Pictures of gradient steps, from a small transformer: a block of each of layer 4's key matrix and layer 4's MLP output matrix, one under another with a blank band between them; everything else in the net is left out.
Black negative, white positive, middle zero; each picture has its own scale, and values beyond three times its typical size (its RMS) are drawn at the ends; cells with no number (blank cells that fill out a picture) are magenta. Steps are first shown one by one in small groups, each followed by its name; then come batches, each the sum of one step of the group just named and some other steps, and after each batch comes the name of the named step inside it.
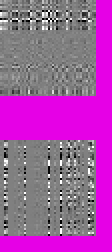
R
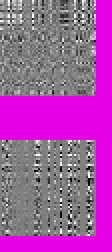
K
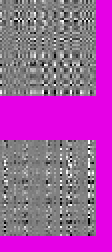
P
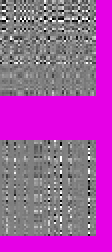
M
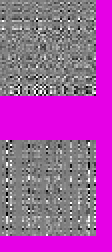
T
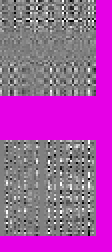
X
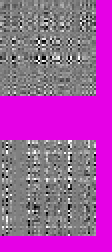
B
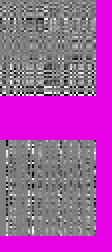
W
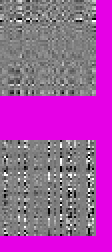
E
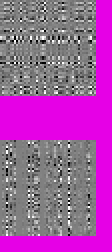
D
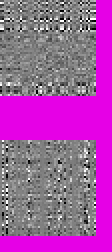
T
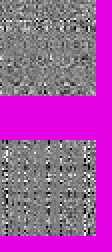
E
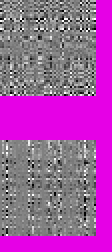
W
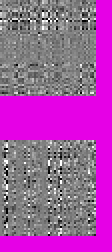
R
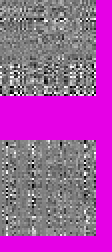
W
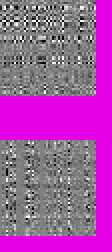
D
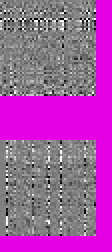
W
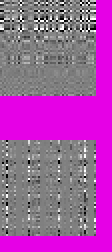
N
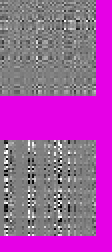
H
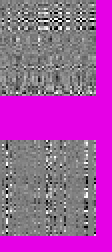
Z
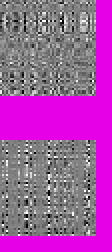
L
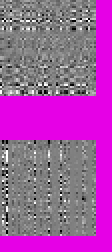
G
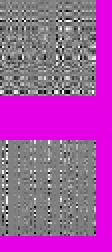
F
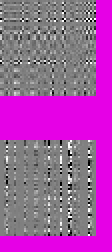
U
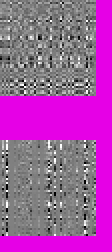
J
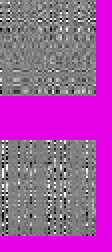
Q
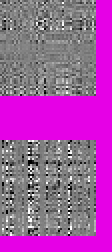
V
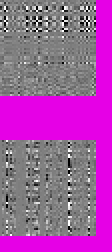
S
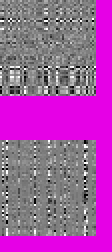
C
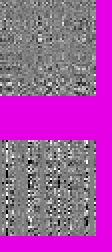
V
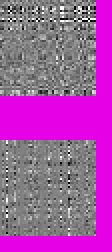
F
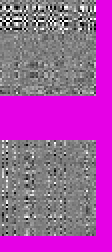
Q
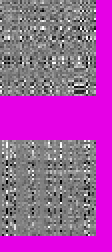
J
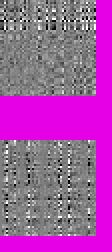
H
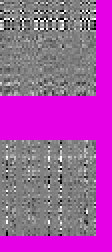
N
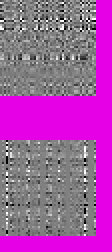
N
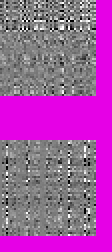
N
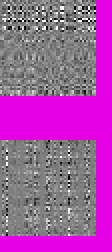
L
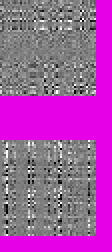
H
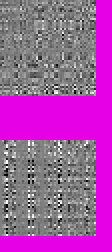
H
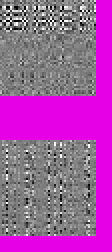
L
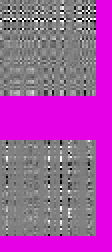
U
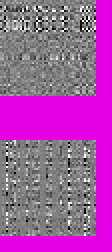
S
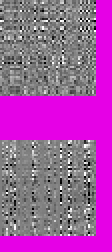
C
